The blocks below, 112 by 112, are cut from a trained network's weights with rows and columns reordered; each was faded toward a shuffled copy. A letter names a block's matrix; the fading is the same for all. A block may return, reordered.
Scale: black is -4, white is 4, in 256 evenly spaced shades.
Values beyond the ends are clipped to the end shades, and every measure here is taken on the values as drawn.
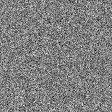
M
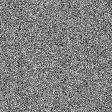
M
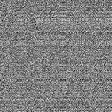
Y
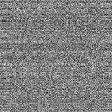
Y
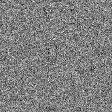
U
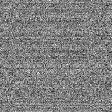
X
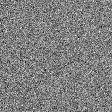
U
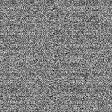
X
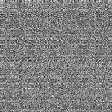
Y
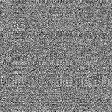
X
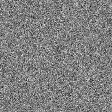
U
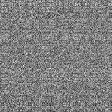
X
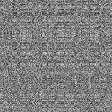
Y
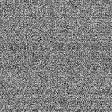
X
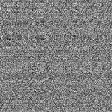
X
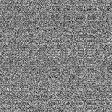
X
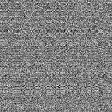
Y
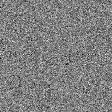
M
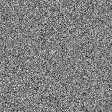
U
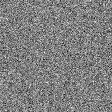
M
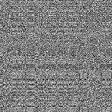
Y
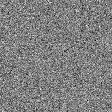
U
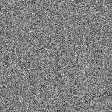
U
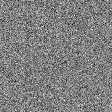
M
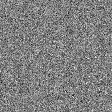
M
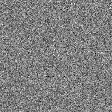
M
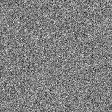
U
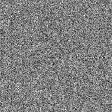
U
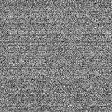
X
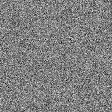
M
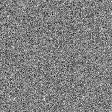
M
